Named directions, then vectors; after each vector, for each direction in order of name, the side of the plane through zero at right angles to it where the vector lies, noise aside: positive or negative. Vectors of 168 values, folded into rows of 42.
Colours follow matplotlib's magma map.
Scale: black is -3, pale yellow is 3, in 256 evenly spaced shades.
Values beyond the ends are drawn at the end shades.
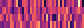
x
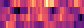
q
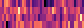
negative, positive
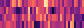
positive, negative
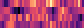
positive, positive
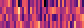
negative, positive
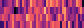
positive, positive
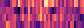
positive, negative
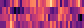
positive, positive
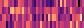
negative, negative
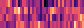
negative, positive
